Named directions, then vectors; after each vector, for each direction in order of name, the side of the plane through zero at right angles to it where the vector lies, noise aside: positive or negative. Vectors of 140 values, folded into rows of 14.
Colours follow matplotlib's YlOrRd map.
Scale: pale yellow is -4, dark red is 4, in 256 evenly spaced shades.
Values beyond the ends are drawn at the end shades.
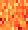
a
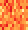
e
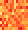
positive, positive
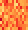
positive, positive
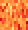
positive, negative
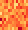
positive, positive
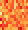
positive, positive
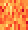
positive, negative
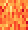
positive, negative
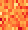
positive, positive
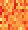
negative, negative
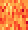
positive, negative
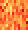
positive, negative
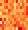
positive, positive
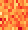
positive, positive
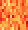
positive, negative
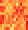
positive, negative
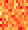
positive, positive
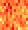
negative, positive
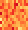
negative, negative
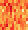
negative, positive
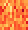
positive, negative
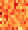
negative, negative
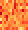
negative, negative
